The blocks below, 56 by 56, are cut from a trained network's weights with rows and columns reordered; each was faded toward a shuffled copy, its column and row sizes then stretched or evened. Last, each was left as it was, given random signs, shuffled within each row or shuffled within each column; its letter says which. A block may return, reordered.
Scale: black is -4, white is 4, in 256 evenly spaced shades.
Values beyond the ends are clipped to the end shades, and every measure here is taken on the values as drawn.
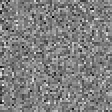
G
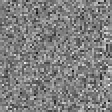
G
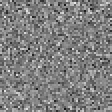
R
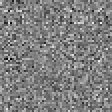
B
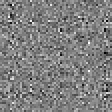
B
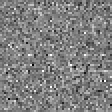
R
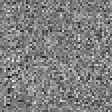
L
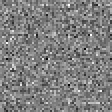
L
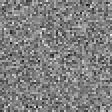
R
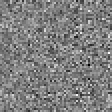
L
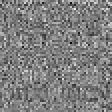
B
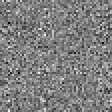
L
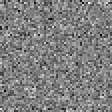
R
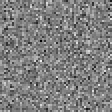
G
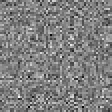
B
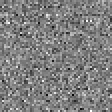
R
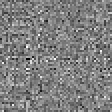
B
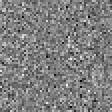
G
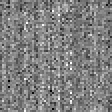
G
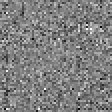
L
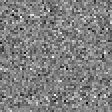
R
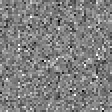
G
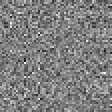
B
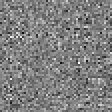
B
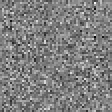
G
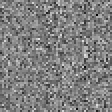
G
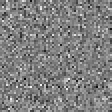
B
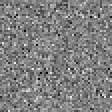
R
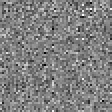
L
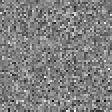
L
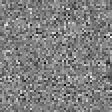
B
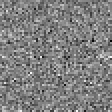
R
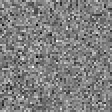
G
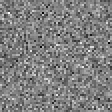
R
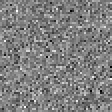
R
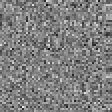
B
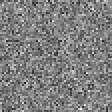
R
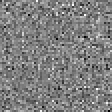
B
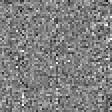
G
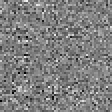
B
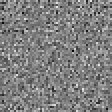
L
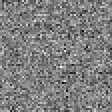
R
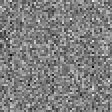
G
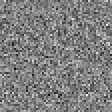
R
